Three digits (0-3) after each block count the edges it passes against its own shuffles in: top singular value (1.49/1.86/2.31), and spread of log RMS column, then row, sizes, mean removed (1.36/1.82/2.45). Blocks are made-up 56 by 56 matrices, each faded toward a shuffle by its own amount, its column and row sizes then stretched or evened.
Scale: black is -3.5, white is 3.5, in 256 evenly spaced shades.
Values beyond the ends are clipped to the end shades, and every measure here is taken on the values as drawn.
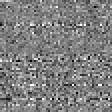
2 0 3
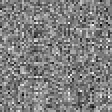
2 2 0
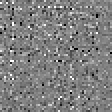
0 2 2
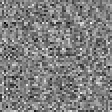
2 0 2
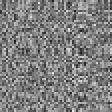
3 2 0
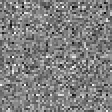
1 0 2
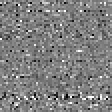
0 0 3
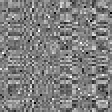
3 2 0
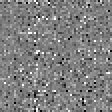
0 2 2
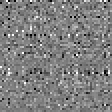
2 1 2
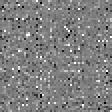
0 2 1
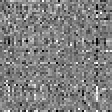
2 2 3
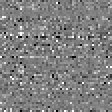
1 1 3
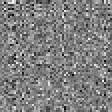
2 2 1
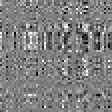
3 3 3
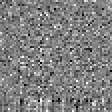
2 1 1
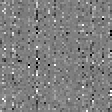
1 3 0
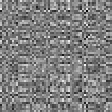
3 3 2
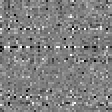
2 1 3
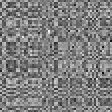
3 2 1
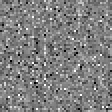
0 1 0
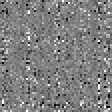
0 3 1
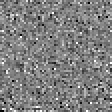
1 0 1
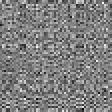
3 2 2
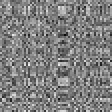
3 2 2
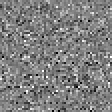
1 0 2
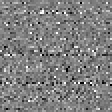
1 0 3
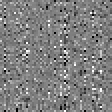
2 3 0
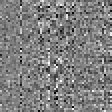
2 3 0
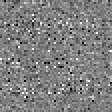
1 1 2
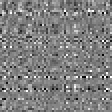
3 2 3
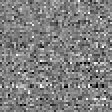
2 1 2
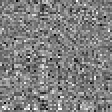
2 1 1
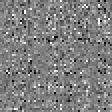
0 3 2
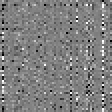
3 3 1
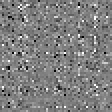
0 3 2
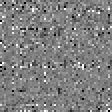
0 2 2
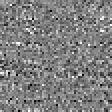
2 1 2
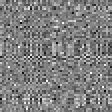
3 1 2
